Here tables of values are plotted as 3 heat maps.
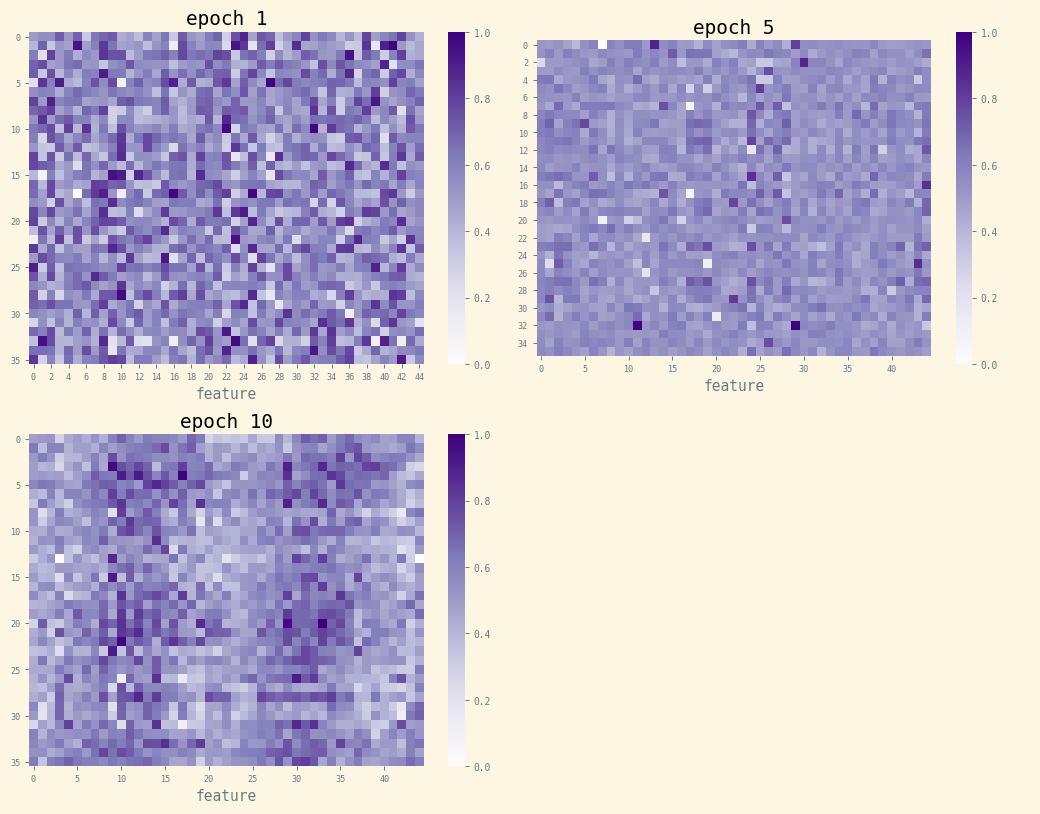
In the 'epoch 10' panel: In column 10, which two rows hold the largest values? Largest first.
22, 4
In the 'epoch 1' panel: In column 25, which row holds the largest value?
17
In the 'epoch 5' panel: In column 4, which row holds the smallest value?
0
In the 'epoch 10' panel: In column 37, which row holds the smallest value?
27
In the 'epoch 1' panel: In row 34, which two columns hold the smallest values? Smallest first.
9, 37
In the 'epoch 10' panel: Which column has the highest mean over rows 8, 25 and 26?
14
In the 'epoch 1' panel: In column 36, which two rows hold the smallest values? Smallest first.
30, 21
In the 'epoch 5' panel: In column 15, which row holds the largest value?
1
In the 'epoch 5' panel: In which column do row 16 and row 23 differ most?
24
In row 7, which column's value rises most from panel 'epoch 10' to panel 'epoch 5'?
43
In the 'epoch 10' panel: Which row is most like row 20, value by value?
7
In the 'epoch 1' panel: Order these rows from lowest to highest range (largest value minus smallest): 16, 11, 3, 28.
16, 11, 3, 28
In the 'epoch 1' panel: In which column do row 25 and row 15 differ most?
0
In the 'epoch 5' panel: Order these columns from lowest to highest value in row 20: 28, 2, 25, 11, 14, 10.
10, 11, 25, 2, 14, 28
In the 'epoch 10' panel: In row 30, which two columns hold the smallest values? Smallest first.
42, 1
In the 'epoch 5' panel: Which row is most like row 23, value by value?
27
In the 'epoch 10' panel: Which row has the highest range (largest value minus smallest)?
13
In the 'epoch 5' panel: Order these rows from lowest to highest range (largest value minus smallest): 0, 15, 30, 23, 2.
30, 23, 15, 2, 0
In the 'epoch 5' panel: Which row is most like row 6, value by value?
14
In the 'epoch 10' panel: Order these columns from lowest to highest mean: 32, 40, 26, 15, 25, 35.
40, 25, 26, 15, 35, 32
